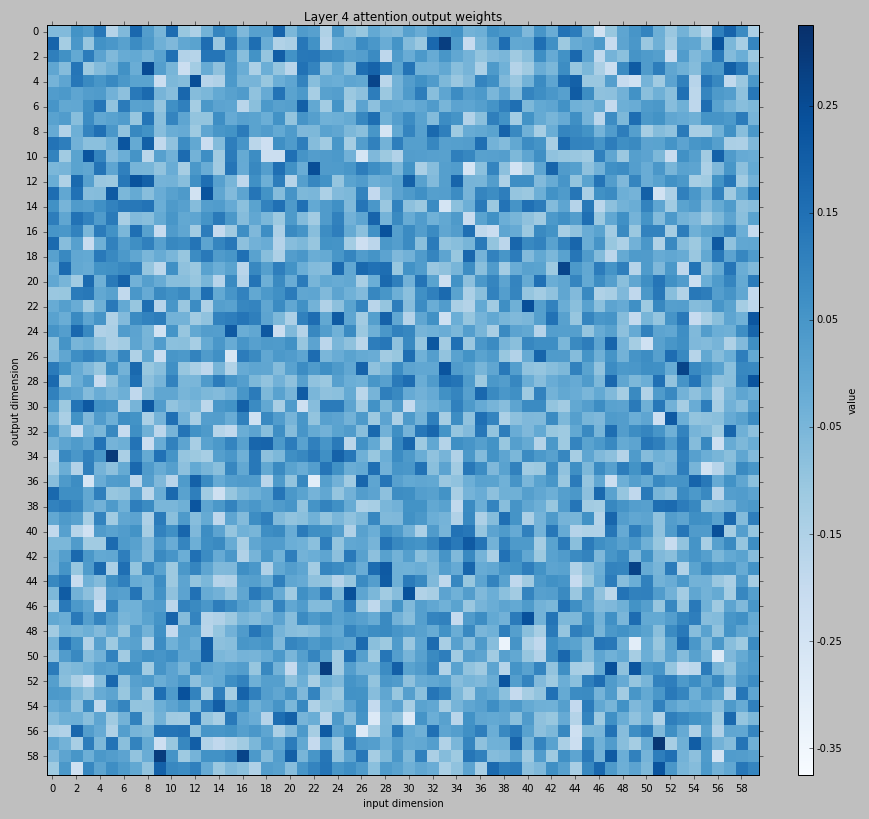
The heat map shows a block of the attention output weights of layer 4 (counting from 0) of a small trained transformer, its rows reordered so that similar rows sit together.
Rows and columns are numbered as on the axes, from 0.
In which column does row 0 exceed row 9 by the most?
57
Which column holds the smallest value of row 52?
3
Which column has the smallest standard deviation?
31
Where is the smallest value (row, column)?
49, 38
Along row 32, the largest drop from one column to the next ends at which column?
6
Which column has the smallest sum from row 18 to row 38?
56
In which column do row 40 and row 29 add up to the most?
21
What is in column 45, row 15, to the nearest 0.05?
0.15
